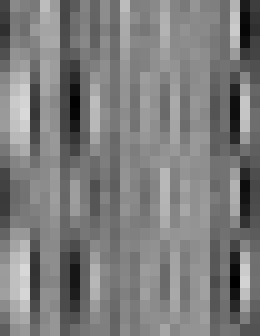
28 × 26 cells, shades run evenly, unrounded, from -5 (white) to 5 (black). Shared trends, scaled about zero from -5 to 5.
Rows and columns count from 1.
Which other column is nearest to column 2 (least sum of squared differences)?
3
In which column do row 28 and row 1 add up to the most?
25
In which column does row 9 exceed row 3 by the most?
24
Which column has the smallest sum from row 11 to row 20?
17
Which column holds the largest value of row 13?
8
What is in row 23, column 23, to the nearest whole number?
0
